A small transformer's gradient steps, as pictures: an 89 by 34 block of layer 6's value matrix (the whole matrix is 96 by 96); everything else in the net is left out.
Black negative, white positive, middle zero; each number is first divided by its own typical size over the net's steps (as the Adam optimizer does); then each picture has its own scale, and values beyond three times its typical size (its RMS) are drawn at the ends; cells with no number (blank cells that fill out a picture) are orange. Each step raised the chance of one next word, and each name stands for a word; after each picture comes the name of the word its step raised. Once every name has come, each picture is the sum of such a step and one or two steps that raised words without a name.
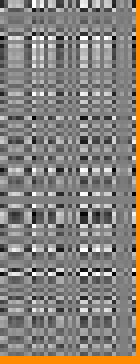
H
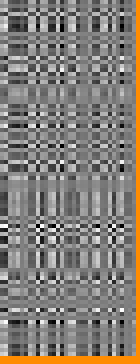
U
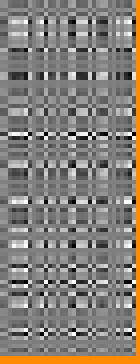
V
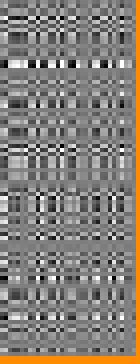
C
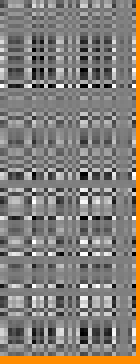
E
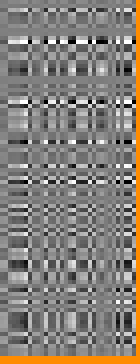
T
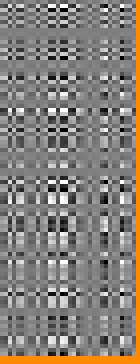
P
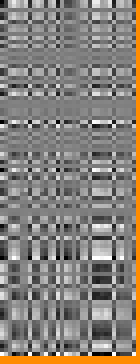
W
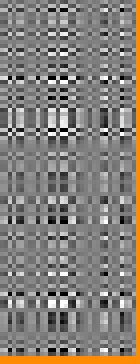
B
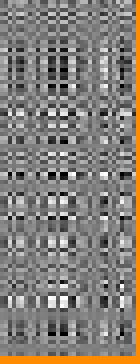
E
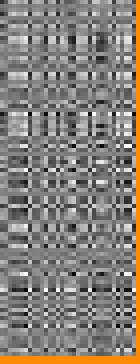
H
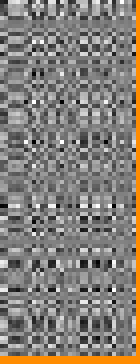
T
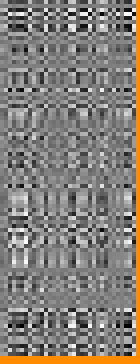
U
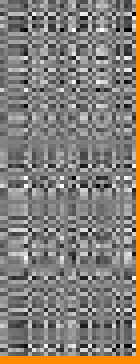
U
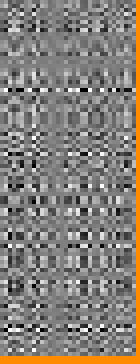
V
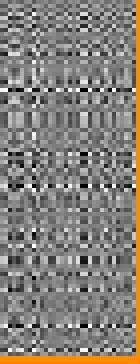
T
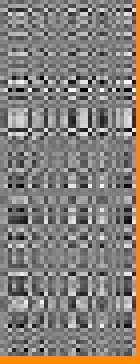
B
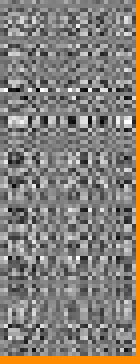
B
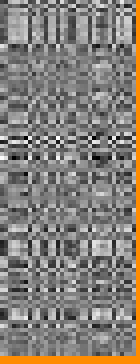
V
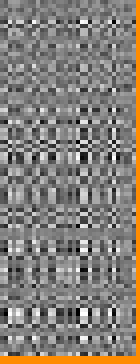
W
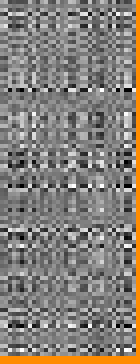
U
